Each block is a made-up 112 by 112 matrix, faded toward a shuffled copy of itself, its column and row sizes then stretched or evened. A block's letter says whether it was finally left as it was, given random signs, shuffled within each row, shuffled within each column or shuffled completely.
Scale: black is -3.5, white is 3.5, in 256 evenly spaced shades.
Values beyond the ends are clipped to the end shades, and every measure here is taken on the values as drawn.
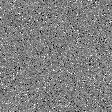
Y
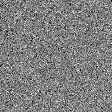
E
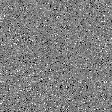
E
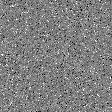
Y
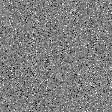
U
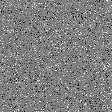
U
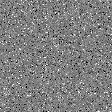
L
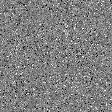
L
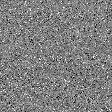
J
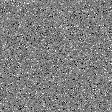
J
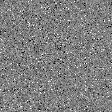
L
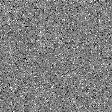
L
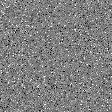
U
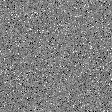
Y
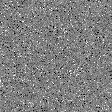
Y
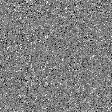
E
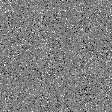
U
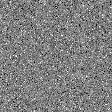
U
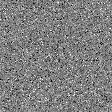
J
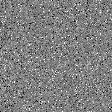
L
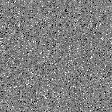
E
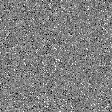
E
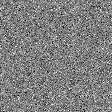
J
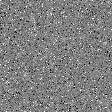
Y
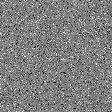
Y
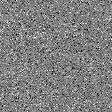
L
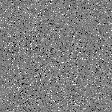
E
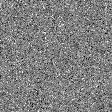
Y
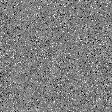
L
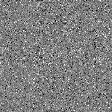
E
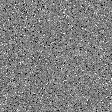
Y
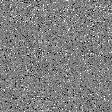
E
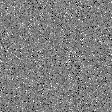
L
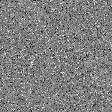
J
